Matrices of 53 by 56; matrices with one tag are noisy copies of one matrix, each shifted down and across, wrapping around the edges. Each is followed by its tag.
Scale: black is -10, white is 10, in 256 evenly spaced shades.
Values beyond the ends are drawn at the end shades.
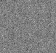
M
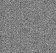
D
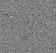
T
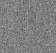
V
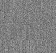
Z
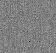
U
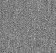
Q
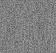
U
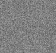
T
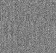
Q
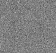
T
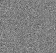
T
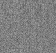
V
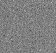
T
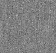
Q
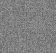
T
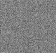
D
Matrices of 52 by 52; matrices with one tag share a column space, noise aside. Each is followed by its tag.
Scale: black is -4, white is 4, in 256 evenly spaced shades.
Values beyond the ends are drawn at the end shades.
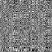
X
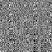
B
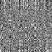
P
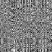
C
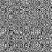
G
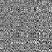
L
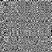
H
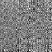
C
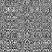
L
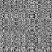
X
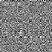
H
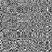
L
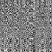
C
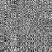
X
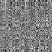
P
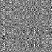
G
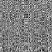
X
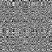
H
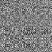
G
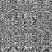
X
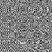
L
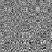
L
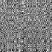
C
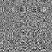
L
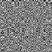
H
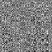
B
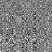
B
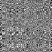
G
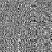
B
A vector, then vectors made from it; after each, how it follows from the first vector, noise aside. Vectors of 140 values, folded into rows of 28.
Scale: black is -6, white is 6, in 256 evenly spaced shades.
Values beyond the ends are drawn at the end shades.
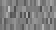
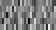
wrapped around, negated, scaled up.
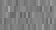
shrunk.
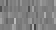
wrapped around, partly zeroed.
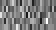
reversed, scaled up.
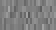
shrunk.
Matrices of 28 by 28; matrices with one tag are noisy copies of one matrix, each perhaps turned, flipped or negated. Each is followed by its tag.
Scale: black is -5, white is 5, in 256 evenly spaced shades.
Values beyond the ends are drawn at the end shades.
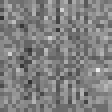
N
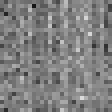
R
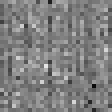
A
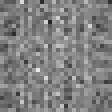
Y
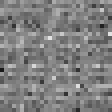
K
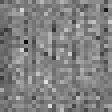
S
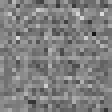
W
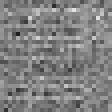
W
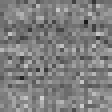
N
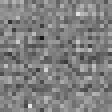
Y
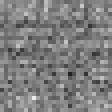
Y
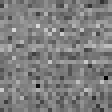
R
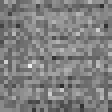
S
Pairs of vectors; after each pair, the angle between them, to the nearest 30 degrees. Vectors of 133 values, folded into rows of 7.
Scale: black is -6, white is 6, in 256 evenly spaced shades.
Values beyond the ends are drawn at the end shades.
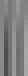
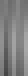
30 degrees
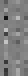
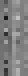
30 degrees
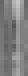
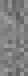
120 degrees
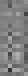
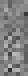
30 degrees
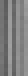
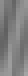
60 degrees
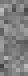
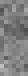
150 degrees
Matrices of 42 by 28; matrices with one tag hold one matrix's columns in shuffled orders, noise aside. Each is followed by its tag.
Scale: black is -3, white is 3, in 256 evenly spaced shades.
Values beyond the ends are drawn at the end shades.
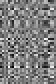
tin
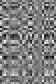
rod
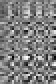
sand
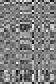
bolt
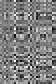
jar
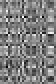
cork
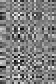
jar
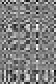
bolt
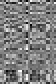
bolt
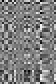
bolt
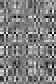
cork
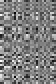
jar
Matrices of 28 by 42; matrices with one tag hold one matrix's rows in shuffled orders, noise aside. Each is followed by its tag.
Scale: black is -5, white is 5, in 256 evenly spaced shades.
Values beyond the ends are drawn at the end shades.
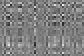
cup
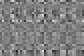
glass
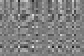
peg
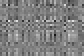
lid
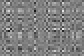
cup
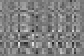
peg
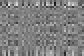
lid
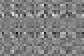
glass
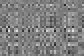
lid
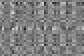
glass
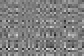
lid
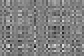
cup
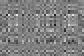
lid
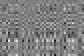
lid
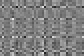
glass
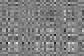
lid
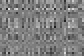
lid
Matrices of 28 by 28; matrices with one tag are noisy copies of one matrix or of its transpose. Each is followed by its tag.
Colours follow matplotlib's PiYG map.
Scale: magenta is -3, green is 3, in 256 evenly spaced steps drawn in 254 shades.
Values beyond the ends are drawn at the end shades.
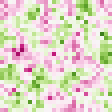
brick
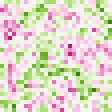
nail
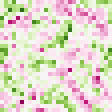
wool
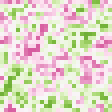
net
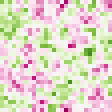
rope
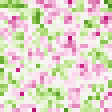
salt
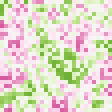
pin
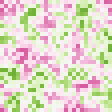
brick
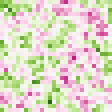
wool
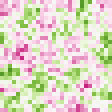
brick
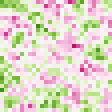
salt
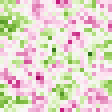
rope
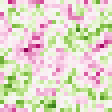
net
